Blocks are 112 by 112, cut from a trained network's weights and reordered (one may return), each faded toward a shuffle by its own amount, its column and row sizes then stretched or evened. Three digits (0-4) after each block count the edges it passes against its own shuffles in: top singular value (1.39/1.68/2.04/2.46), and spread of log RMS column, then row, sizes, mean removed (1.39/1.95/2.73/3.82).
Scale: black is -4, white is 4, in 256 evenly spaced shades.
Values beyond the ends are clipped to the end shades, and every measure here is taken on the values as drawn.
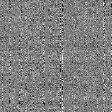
1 4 0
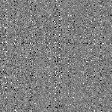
0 3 2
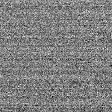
2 1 1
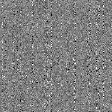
0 3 1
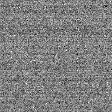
1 1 1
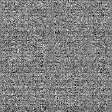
2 3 0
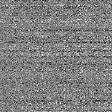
2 3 3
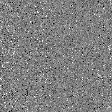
1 2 0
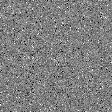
1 1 0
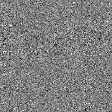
0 2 2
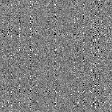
1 3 1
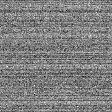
4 1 1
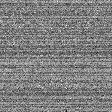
4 0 0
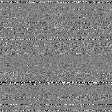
2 0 4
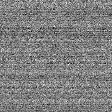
3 1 2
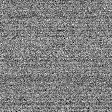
2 0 1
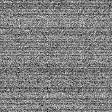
4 2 0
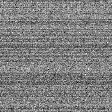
4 1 1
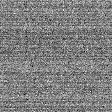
3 1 0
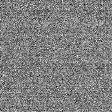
0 1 1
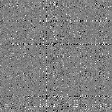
3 3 2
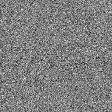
1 0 1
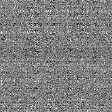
2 3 2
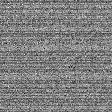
4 0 0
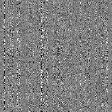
1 4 1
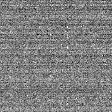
3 2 1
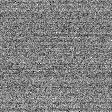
2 0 1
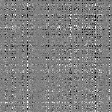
3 4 3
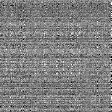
4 3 1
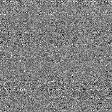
0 2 3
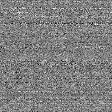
1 0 3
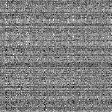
4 3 0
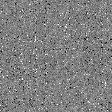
0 1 1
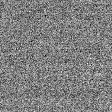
0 1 0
